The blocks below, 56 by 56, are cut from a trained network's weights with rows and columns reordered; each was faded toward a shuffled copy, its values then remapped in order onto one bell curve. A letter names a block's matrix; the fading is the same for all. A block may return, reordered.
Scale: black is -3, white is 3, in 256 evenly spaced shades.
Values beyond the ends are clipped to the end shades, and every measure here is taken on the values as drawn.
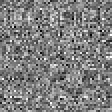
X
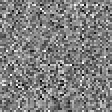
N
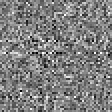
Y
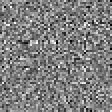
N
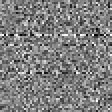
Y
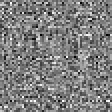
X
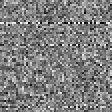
Y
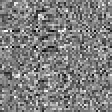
Y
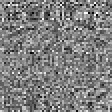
X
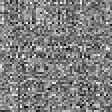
X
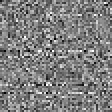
Y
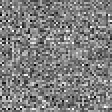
X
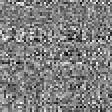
X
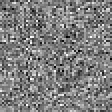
N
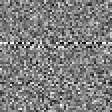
Y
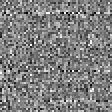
Y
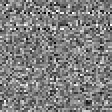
Y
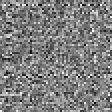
Y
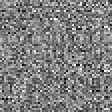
X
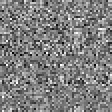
X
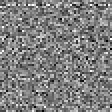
N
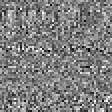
X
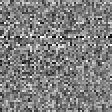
Y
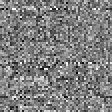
Y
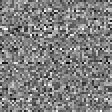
N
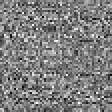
X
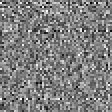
Y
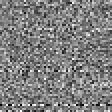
Y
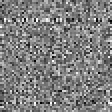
Y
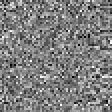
N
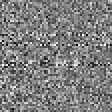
Y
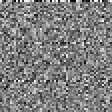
Y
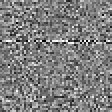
Y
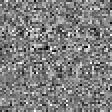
X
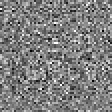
N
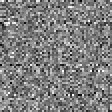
N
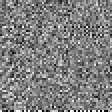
Y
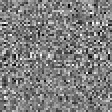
N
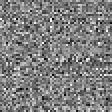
X
